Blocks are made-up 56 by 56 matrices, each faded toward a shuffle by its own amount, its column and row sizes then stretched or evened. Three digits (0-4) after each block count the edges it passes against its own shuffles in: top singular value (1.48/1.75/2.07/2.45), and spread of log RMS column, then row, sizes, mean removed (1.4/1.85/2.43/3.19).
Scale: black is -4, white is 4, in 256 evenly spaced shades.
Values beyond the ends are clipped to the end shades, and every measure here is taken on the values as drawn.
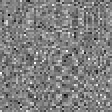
3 0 0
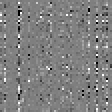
3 4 1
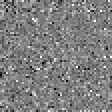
1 0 1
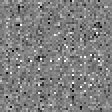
0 2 1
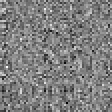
3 2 0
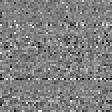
2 1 3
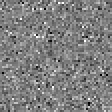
0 0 2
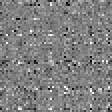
2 2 3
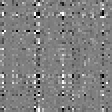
4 3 3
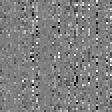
1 4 0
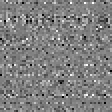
2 0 4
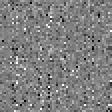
0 2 0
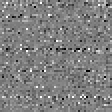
0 0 3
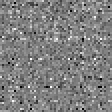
0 2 2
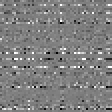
3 1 4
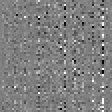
3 3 1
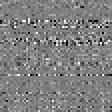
2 0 4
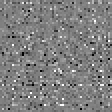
1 1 2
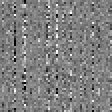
2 4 0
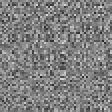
3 1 2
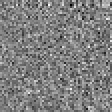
2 1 1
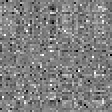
3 0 1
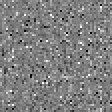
0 1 0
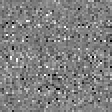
1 1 2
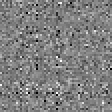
1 2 2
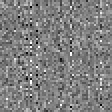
2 3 0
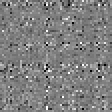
2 2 3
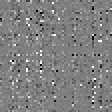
0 3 2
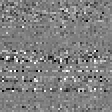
1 1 4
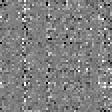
1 3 2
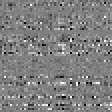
3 1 4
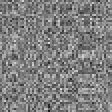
3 1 0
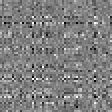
4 2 3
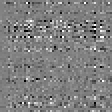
3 2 4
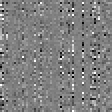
3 4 1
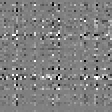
3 3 4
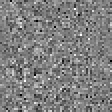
2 2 0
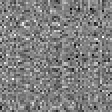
3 0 1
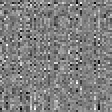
3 4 1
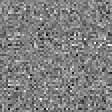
2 0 2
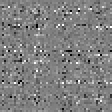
0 2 3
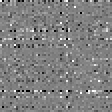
3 1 3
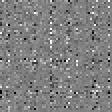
0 3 3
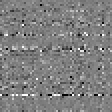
3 2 3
